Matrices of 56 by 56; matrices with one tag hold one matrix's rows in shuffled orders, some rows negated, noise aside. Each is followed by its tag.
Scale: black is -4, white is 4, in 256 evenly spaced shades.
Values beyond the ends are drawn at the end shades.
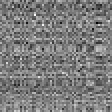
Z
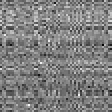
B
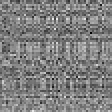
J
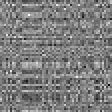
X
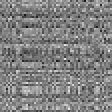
X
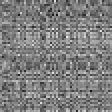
J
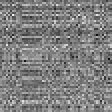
X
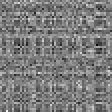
Z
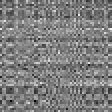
B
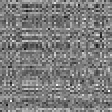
X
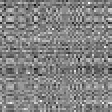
B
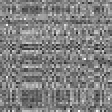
X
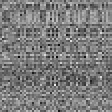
J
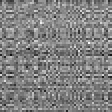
B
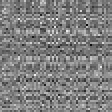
J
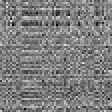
X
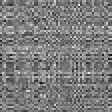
B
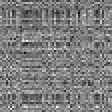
X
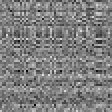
Z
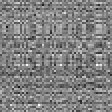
Z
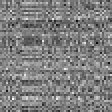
X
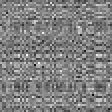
Z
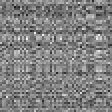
Z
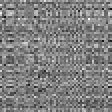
B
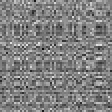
Z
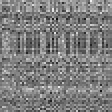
J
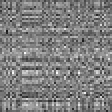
X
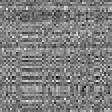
X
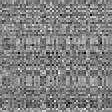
J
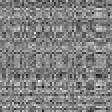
Z
